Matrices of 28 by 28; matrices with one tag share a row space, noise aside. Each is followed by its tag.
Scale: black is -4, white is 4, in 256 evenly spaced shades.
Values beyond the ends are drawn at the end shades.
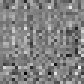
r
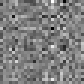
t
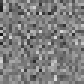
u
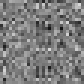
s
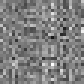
t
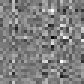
t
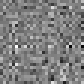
t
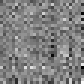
t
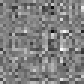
t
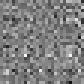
r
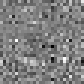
t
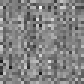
u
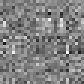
s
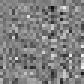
t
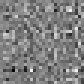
r
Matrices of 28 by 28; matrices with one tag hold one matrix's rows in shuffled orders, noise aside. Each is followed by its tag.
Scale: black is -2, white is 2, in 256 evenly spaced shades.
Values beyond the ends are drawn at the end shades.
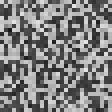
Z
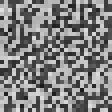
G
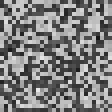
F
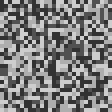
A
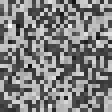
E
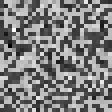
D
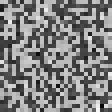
E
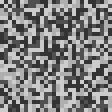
A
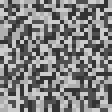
G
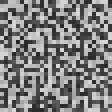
A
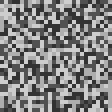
A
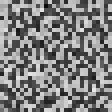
G
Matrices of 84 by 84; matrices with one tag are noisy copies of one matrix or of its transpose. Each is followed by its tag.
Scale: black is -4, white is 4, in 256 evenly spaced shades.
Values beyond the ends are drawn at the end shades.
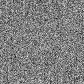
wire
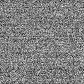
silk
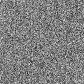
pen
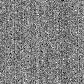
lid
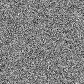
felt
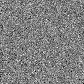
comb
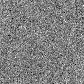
pen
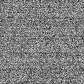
silk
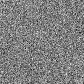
pen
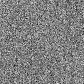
pen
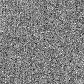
pen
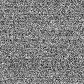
lid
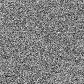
pen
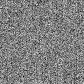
wire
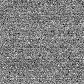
lid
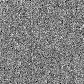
pen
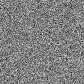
felt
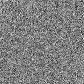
pen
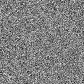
comb
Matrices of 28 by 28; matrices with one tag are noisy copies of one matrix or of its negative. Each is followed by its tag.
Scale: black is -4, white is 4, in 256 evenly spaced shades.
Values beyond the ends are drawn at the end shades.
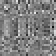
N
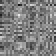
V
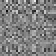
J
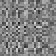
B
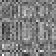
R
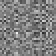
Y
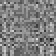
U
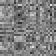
V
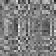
N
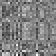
R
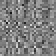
B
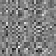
B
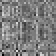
R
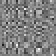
B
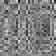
N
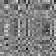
N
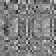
N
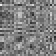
V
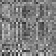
R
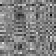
V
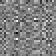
Y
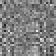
U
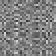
Y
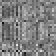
R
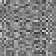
Y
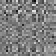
J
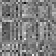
R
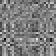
U
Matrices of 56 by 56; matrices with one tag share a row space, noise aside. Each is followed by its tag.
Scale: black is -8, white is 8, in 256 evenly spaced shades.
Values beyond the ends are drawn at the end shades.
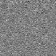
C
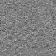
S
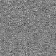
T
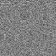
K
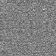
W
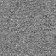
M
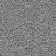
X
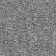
S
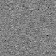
M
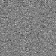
K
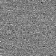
W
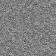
T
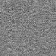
T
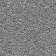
T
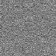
X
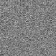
K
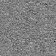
M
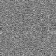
X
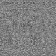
W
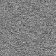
M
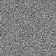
X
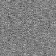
T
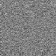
X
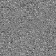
K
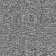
M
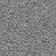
C
